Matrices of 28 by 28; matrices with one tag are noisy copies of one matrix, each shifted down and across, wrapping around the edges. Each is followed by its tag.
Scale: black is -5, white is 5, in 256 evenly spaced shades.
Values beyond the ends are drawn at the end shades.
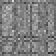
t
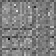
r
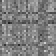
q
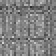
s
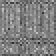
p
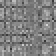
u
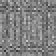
p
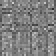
t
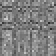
t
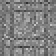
r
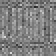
p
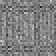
p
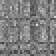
q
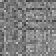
r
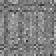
t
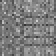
r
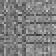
r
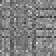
r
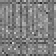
p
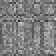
t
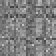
q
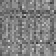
s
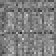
q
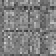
q
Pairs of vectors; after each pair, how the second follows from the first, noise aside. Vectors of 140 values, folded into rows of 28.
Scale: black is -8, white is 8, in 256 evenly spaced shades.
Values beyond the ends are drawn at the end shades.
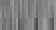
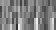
negated, scaled up.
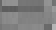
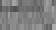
copied.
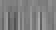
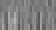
negated.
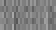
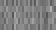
negated.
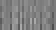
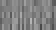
copied.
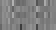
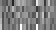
negated, scaled up.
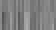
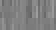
reversed, negated, shrunk.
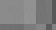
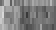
reversed, negated, scaled up.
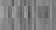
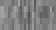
copied.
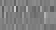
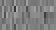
negated.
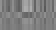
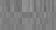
shrunk.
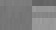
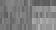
copied.
